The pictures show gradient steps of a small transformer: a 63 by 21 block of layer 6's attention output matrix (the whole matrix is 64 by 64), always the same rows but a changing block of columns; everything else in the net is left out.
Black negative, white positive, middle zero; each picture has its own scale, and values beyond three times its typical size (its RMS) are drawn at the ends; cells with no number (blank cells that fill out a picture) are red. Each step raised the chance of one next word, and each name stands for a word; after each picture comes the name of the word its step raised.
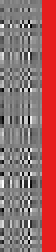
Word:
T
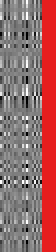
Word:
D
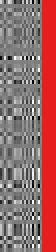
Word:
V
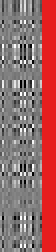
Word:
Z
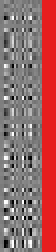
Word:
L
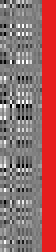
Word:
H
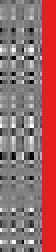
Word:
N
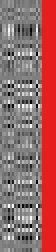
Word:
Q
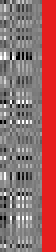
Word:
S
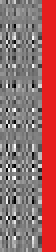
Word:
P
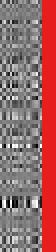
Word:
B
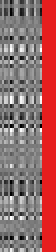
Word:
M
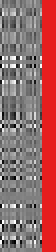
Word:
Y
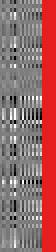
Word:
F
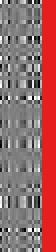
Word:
B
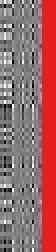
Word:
H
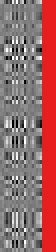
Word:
N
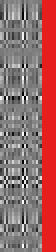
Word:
D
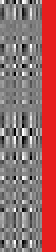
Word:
N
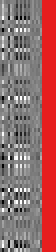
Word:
L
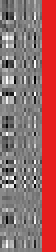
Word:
D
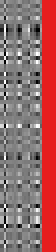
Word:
Q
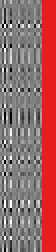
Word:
T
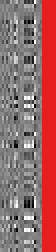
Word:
B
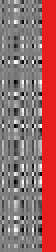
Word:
Z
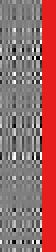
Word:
N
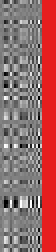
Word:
B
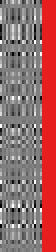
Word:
Q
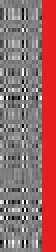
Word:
L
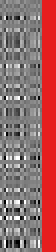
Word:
L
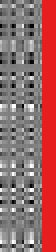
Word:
H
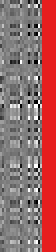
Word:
H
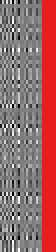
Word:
M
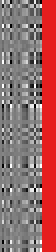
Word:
H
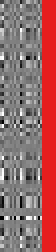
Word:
S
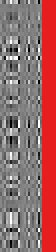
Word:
N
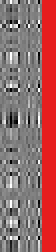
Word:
T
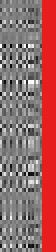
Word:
Z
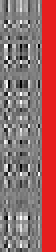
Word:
Z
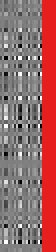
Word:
F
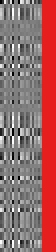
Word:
N
